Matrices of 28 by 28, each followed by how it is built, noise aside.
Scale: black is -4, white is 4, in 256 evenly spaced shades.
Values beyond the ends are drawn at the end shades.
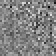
upper triangular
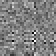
low rank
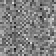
repeating rows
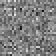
low rank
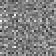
low rank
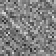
Toeplitz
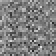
repeating rows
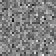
repeating rows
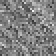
Toeplitz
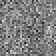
blocks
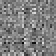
low rank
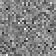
Toeplitz
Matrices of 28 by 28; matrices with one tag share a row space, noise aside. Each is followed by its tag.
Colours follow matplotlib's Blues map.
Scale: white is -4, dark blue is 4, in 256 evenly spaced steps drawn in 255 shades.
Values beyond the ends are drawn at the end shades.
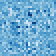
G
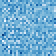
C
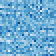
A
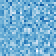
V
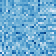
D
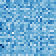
A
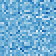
V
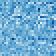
D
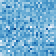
A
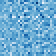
V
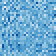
C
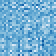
V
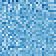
C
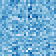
G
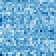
A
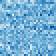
A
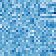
D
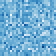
V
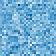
G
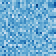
C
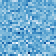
G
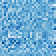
C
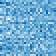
A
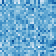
D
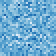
G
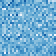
C
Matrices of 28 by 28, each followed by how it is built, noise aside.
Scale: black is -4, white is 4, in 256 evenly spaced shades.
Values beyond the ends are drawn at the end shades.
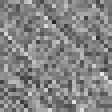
Toeplitz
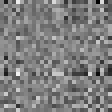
low rank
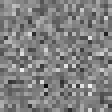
low rank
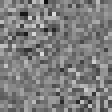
block diagonal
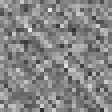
Toeplitz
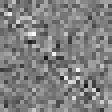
banded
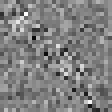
banded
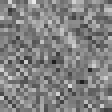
Toeplitz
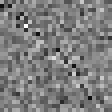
banded
